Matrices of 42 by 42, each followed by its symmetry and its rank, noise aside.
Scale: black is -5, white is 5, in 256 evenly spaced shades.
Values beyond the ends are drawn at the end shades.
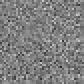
antisymmetric, rank eight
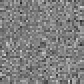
no symmetry, rank eight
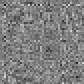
no symmetry, rank eight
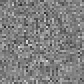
no symmetry, rank eight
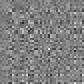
symmetric, rank four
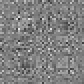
symmetric, rank six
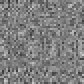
no symmetry, rank six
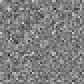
symmetric, rank eight
